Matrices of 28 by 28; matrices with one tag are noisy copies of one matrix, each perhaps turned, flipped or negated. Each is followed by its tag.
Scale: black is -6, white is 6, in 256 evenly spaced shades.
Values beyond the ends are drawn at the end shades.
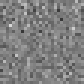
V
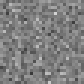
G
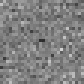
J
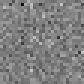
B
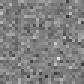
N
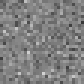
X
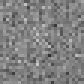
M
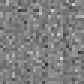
G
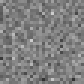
B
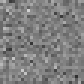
V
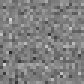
G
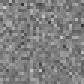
B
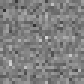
G
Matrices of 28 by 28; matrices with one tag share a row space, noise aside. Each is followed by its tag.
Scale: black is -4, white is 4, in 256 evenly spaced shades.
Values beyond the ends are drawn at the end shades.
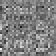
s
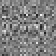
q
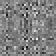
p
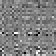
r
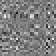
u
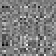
q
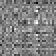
r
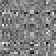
u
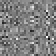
u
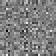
p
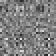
s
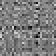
r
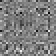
s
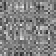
s
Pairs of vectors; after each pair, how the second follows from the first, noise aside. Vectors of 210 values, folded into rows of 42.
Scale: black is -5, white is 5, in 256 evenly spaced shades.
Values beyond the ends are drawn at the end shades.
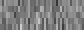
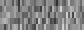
sign-scrambled.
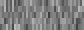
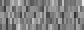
sign-scrambled.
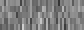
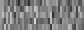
wrapped around, negated.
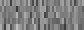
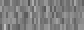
negated, shrunk.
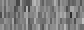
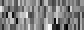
reversed, scaled up.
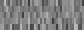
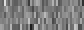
copied.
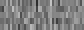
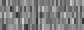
wrapped around, negated.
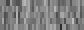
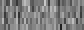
copied.
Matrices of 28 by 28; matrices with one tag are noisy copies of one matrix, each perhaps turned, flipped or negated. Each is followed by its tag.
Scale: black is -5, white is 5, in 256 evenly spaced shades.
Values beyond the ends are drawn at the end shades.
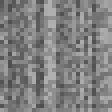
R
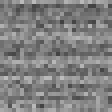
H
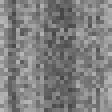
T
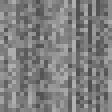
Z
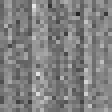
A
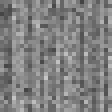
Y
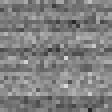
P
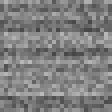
P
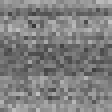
T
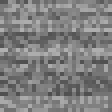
P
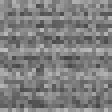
H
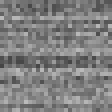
R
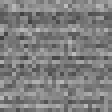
Y
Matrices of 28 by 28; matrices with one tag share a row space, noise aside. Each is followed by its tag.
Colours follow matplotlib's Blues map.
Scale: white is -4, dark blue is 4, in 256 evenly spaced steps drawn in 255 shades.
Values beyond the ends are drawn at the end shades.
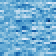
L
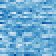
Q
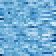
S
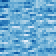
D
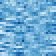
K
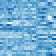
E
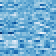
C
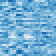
Q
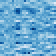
L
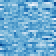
S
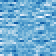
C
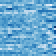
E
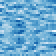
K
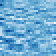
K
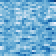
L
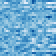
L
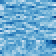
K
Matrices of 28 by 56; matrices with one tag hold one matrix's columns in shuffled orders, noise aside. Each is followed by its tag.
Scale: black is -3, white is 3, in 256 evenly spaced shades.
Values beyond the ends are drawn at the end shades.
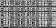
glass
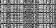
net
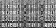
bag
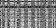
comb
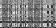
bag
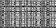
glass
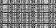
net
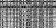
comb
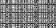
net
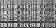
bag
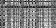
comb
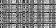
net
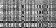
bag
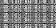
net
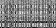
bag
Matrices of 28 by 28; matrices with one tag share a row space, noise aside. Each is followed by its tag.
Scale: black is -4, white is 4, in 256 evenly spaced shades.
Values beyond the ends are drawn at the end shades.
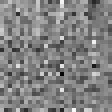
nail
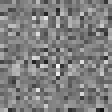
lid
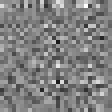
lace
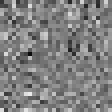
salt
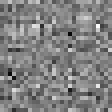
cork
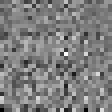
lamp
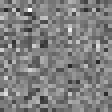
salt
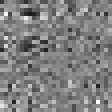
salt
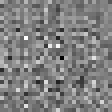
nail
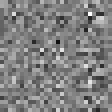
lace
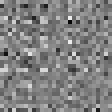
salt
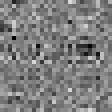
cork
